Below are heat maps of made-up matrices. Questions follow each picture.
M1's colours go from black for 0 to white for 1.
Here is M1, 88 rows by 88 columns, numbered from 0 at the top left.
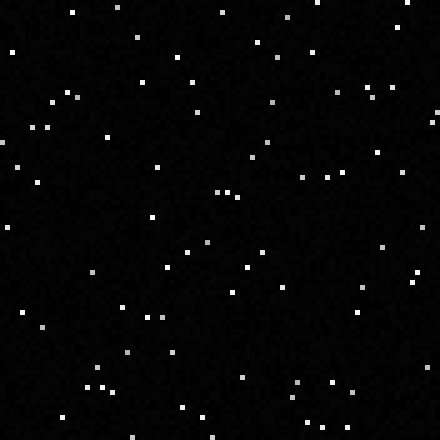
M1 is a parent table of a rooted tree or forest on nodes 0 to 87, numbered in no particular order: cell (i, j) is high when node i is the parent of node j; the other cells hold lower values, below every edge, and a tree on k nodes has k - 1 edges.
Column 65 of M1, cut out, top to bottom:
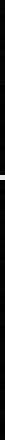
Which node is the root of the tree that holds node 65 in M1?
11
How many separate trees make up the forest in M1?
4
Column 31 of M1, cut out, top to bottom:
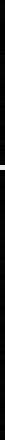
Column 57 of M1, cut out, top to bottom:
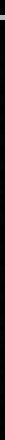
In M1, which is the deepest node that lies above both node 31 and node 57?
33
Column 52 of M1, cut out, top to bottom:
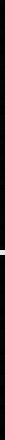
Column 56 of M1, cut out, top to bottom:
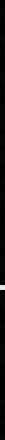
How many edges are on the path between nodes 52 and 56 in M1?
6
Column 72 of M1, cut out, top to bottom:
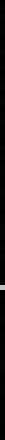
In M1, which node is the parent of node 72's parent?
3
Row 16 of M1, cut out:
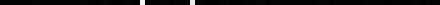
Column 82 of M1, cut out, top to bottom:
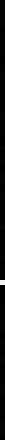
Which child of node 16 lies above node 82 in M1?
28
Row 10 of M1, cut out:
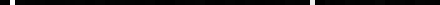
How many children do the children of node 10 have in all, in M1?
4
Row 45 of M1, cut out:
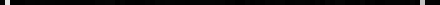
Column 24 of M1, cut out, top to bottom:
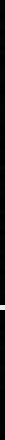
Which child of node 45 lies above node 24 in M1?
84
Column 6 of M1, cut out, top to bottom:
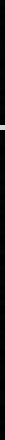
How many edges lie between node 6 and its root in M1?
5
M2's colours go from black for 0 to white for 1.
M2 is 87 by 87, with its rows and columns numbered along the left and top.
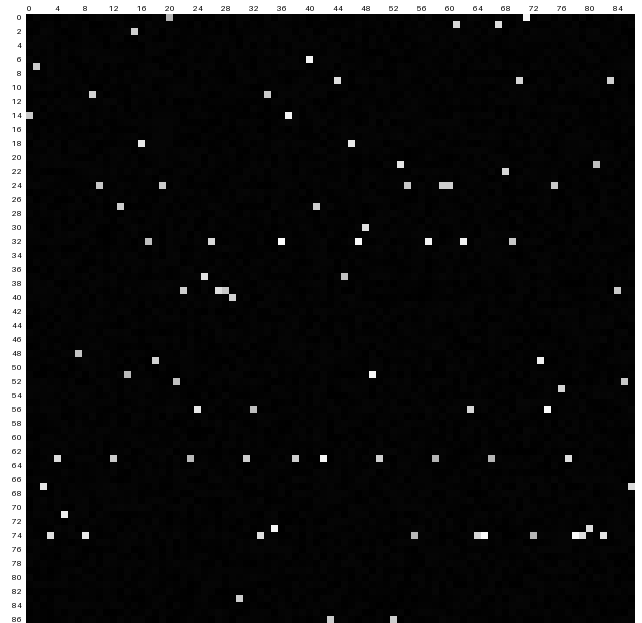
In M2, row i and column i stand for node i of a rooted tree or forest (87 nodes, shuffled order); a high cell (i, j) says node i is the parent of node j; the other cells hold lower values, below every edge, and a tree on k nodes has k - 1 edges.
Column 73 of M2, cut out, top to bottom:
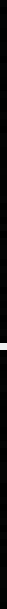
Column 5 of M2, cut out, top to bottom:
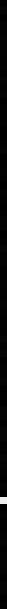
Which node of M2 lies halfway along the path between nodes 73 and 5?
14
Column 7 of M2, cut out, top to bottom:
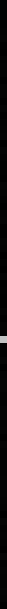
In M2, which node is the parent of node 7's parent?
30
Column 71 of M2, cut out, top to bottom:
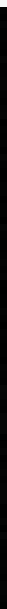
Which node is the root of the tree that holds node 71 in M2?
51
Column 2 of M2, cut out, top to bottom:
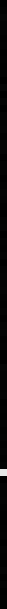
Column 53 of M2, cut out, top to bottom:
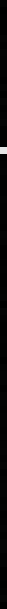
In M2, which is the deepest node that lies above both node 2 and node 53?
67
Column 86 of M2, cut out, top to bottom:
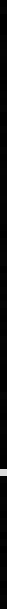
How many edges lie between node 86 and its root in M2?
8
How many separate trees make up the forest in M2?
5
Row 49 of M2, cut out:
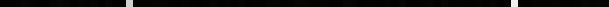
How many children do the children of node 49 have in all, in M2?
4
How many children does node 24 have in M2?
6
